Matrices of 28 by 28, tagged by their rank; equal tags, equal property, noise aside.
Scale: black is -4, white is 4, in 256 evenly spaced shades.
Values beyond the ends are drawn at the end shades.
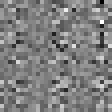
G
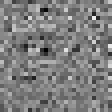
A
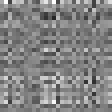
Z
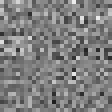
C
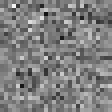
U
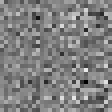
G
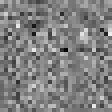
U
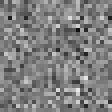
A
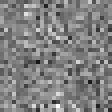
C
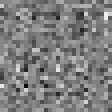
U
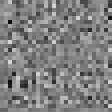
A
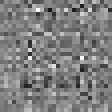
A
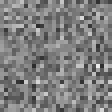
A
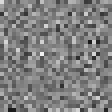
U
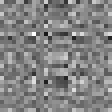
G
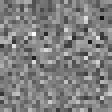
C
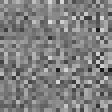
U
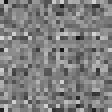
A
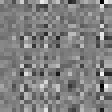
Z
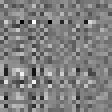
Z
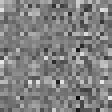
U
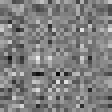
G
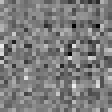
A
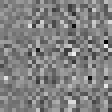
A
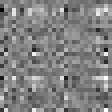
Z
